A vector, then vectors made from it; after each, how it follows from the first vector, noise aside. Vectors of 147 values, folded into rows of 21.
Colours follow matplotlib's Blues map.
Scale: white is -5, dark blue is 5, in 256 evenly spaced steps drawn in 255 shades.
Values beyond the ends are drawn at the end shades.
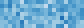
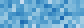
sign-scrambled.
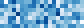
wrapped around, scaled up.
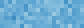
wrapped around, shrunk.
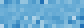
wrapped around, partly zeroed.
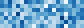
scaled up.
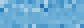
wrapped around, partly zeroed.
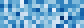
scaled up.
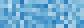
negated.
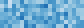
negated.
